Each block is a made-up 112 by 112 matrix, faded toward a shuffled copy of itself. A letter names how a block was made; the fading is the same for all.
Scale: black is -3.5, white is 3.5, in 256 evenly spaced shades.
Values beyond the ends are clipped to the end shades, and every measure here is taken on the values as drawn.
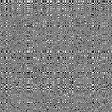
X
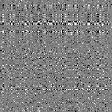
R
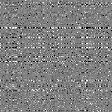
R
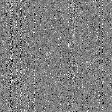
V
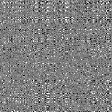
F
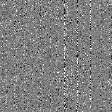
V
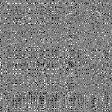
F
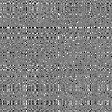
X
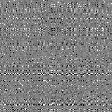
R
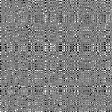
X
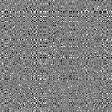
X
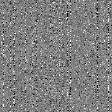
V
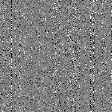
V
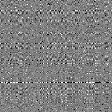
R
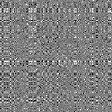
X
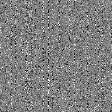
V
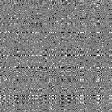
R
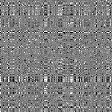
X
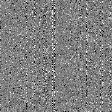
V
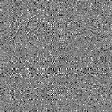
F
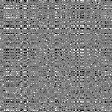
X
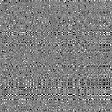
R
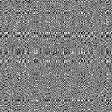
X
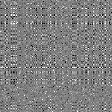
X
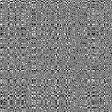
X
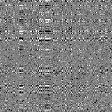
R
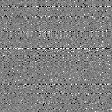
R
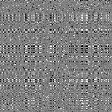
X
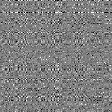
R
